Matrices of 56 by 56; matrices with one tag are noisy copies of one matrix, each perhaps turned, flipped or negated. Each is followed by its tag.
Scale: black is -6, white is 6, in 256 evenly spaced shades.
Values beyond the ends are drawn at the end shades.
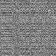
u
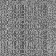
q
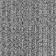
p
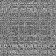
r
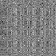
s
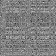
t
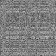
t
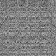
s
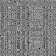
t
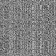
q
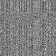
u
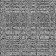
t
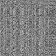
s
